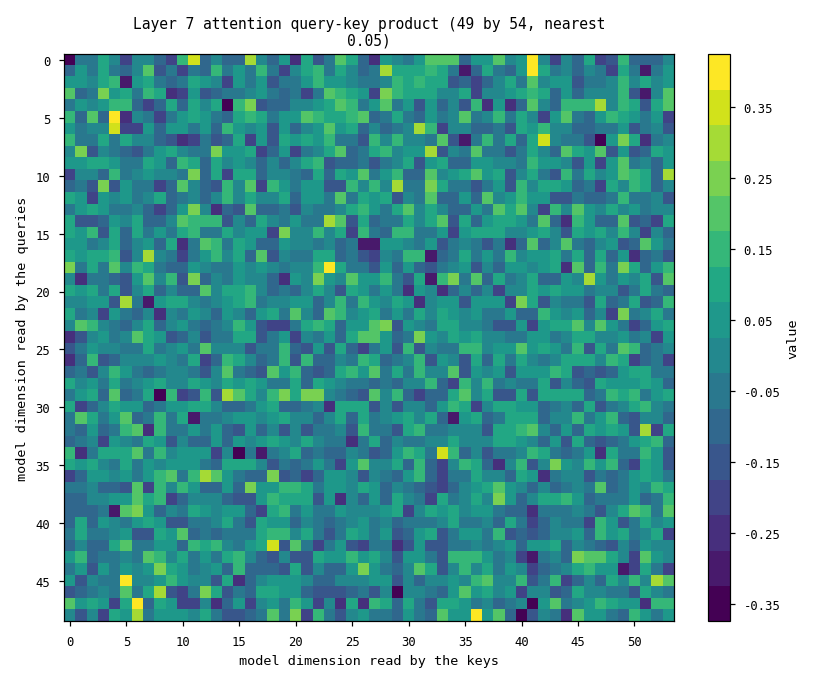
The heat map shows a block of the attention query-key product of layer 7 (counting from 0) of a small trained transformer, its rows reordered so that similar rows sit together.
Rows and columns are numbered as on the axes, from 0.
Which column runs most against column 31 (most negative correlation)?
50
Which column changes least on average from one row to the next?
28
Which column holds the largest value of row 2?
41
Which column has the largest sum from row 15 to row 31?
15
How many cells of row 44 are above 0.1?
6
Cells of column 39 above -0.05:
28
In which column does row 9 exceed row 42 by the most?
22
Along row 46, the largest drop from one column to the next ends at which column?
9
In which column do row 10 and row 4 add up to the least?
14
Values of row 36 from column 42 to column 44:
-0.25 -0.05 0
